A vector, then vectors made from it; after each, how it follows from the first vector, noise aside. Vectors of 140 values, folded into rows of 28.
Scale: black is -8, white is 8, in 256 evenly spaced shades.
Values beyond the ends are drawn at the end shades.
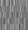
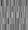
negated.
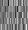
reversed, scaled up.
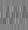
partly zeroed.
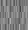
negated.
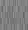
wrapped around, negated, shrunk.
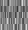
reversed, scaled up.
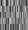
negated, scaled up.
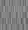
wrapped around, negated, shrunk.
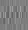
partly zeroed.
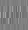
partly zeroed.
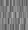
negated.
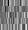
reversed, scaled up.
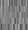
reversed, negated.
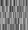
negated, scaled up.
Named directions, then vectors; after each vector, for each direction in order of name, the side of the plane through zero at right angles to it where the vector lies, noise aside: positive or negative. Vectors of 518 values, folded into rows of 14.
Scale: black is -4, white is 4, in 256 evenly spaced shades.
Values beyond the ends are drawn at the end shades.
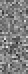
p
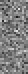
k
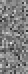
negative, positive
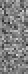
positive, negative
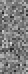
negative, positive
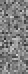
positive, negative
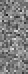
positive, negative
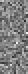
negative, negative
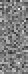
positive, positive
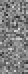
positive, negative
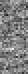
positive, negative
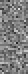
positive, positive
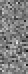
negative, negative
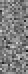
negative, negative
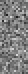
positive, negative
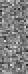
negative, negative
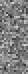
negative, positive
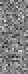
positive, negative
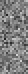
positive, negative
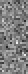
negative, negative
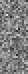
negative, positive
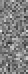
positive, negative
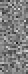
positive, positive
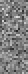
negative, positive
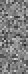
positive, negative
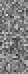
negative, positive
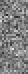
positive, negative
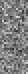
negative, positive
